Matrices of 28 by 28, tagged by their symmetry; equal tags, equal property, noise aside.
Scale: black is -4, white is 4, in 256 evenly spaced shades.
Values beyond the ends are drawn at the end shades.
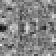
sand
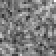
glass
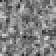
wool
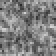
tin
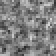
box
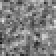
box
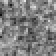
wool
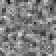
wool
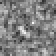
glass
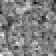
box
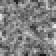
box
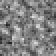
tin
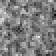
wool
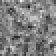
wool
